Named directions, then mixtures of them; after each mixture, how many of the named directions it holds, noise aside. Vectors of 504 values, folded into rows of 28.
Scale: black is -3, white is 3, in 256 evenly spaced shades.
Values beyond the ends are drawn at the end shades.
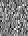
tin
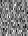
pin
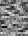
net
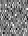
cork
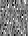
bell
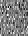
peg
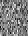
three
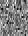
three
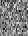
four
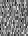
two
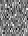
one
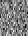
one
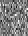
two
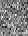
three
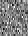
two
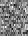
three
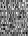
four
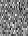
two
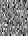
three
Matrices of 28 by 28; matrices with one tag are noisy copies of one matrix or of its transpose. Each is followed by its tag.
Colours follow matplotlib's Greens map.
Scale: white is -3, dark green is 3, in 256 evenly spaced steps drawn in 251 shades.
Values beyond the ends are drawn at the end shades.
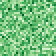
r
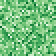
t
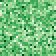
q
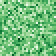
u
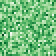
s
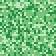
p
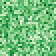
q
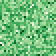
p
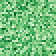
q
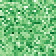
p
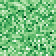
p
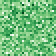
p
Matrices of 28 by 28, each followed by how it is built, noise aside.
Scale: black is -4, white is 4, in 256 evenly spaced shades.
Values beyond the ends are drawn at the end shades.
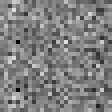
repeating rows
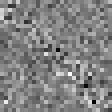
banded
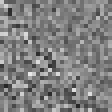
lower triangular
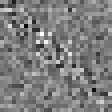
banded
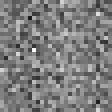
repeating rows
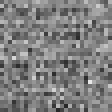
blocks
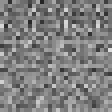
repeating columns
